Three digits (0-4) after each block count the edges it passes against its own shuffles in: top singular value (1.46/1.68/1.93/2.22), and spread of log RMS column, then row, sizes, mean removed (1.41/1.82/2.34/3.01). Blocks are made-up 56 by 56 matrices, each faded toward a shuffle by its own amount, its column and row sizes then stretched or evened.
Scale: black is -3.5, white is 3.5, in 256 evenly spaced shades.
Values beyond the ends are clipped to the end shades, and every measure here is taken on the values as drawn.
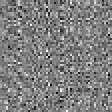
4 3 0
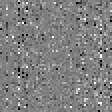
0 3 0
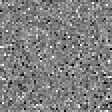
0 0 0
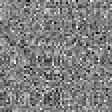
3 0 0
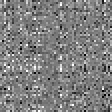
3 3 1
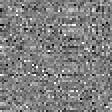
4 0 2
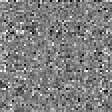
2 1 2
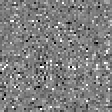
0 1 1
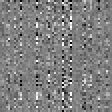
4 4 1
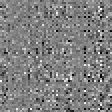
2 3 3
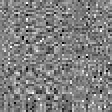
4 2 0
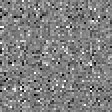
1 1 2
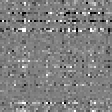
3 1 4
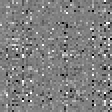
3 3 2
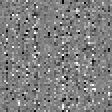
0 4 0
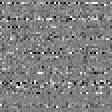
1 0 4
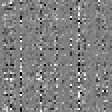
3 4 2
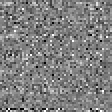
1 2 3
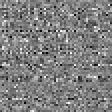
3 0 3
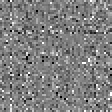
3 2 1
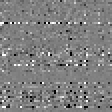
2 2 4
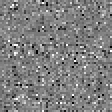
1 1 2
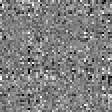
2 3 2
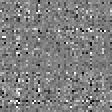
0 3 3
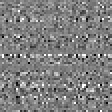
4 0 4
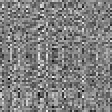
4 4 0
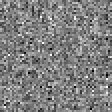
1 1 0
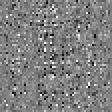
1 3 1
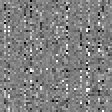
0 4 1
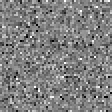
0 0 2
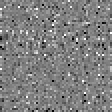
1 2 1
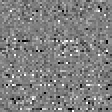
0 1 3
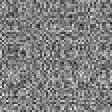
3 1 0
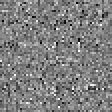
1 0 2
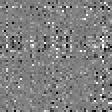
3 3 2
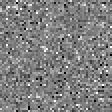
1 1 0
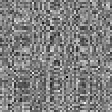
4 2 0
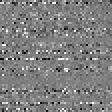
1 1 4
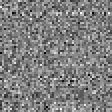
3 0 1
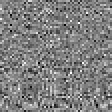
3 1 1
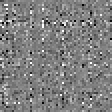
0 3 3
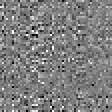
4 3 2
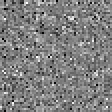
1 1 1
